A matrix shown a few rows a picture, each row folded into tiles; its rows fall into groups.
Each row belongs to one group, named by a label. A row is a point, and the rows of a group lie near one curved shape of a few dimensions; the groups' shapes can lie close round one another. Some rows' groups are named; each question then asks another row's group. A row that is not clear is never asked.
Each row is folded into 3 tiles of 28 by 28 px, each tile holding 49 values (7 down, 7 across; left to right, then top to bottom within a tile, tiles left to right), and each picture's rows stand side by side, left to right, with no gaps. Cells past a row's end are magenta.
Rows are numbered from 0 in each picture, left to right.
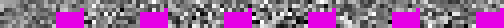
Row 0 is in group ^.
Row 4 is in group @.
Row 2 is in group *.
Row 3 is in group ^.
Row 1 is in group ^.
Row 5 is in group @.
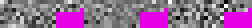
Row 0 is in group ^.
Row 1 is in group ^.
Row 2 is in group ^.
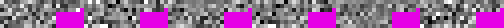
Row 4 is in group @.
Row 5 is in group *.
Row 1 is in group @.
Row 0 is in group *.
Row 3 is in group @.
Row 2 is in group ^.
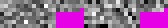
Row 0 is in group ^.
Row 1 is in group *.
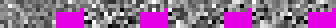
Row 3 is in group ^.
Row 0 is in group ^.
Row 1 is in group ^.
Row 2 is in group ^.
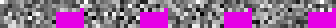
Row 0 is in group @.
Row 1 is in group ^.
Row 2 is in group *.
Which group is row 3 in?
^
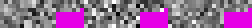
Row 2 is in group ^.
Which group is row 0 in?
*
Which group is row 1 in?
*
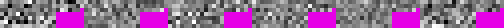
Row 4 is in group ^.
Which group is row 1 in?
*
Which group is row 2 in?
^
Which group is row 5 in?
@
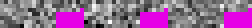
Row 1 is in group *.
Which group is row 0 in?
*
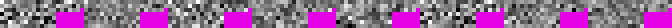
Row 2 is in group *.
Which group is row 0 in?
^
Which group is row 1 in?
^
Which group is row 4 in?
*
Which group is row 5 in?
^
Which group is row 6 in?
@
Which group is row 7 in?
^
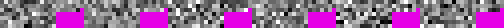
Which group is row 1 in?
*
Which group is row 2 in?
*
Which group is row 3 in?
^
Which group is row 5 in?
@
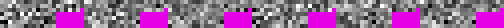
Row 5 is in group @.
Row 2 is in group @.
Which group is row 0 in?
^
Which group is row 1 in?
@
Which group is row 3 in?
*
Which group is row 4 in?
*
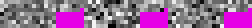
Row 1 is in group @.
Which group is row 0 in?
^
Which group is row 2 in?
@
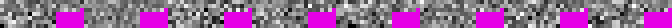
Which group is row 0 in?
@
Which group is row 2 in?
^
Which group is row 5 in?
^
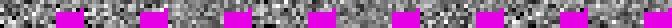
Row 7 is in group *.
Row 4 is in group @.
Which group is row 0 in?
@
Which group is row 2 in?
^
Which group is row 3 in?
*
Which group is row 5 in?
^
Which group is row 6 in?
@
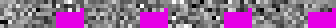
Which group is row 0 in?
^
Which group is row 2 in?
@
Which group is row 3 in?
@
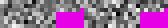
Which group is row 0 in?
@
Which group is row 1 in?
*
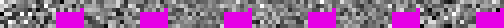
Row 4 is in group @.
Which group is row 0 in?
^
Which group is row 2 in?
^
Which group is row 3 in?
^
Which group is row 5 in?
@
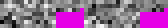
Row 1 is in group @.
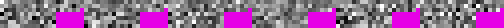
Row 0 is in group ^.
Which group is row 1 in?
@
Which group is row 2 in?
^
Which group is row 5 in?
^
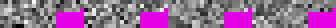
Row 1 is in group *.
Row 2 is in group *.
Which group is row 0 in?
*
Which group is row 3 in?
@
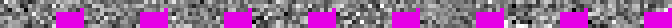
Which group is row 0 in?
@
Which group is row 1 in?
^
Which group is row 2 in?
@
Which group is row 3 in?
*
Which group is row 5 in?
^
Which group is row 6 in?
@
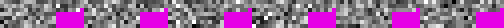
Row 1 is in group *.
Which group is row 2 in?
^
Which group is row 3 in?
*
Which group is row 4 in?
*
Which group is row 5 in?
@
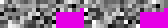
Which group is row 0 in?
^
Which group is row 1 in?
^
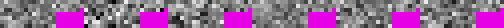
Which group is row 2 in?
*
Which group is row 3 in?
^
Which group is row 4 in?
^
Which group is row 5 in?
@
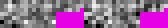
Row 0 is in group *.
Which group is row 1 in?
*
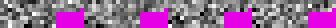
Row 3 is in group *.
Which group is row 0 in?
@
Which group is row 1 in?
*
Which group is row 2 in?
*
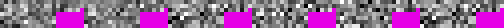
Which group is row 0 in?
*
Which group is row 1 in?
^
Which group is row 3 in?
^
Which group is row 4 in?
@
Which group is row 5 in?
*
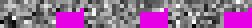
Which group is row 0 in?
*
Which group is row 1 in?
*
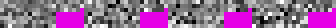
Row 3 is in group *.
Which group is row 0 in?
@
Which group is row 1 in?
@
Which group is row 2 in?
@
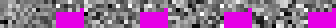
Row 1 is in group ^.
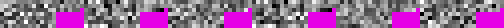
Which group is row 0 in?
^
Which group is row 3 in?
@
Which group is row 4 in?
*
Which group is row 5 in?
^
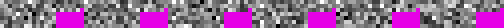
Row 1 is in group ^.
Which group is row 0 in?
*
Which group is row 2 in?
@
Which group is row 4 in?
^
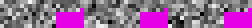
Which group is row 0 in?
*
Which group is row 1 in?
@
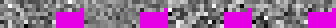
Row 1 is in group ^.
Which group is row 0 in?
^
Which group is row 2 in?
^
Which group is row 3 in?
*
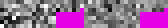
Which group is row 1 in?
@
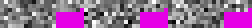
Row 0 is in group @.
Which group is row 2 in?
^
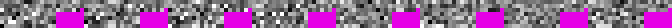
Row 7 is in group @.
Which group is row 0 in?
@
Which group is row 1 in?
*
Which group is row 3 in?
^
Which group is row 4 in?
@
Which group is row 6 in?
^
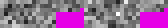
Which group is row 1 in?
@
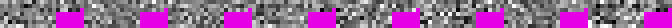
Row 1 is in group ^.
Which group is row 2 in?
^
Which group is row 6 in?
^
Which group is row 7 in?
@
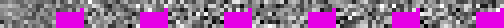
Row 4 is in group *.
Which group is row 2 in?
^
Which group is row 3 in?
@
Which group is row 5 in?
*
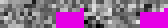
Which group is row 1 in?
*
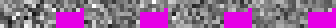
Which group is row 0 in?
*
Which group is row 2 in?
@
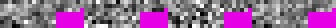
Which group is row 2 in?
*
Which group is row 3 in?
*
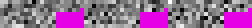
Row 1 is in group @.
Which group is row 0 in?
@
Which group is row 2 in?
^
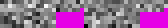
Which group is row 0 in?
*
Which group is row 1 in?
@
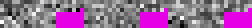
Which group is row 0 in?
@
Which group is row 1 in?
^
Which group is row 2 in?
*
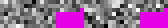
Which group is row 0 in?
@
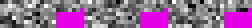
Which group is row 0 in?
*
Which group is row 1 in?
@
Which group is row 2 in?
@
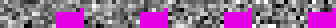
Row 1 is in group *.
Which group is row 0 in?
@
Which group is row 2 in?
^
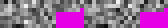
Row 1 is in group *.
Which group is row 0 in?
*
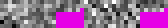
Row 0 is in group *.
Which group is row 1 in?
*
